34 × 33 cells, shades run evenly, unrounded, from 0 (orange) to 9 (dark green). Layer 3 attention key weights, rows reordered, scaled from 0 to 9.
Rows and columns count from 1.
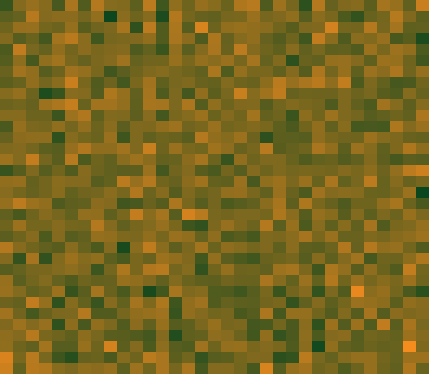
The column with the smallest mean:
12
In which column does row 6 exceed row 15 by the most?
3
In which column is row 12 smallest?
31
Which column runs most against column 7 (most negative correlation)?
30
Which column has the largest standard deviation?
33
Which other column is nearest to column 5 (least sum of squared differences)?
23
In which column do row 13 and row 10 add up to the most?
21
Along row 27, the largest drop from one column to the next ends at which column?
28
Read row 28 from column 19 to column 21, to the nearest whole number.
6 6 5
